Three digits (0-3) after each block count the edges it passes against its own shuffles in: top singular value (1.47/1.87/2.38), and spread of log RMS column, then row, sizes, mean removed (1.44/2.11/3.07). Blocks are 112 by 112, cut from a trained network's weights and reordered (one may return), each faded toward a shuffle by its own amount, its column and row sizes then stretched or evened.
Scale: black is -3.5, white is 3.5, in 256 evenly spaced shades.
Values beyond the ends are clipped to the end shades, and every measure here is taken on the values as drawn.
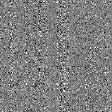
0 3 2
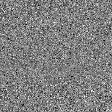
0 0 2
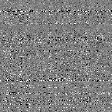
0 2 3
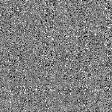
0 2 2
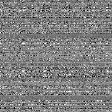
2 1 3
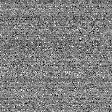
1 1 1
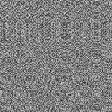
3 0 0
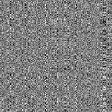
3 3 1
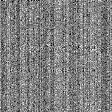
3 0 2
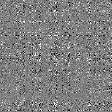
0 3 3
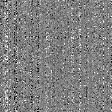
1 3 1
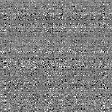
1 2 3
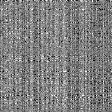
3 0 3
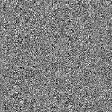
1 2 0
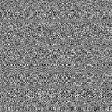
3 0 3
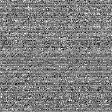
2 2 2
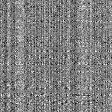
3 0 3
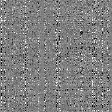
1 3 1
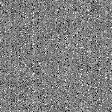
0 2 0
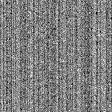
3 1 0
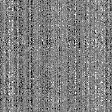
3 3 2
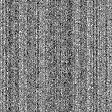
3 2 0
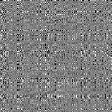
3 3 3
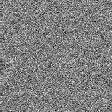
1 0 0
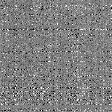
1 1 3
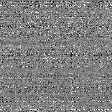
1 1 3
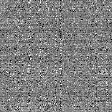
1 2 1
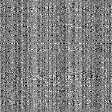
3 0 3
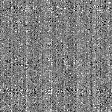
2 1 2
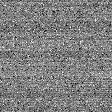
1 0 0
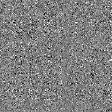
0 2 2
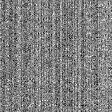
3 0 2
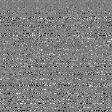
0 0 3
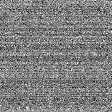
2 0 1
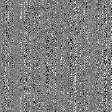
0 3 0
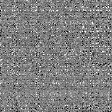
1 2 2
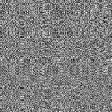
3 1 2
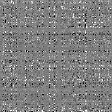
1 3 3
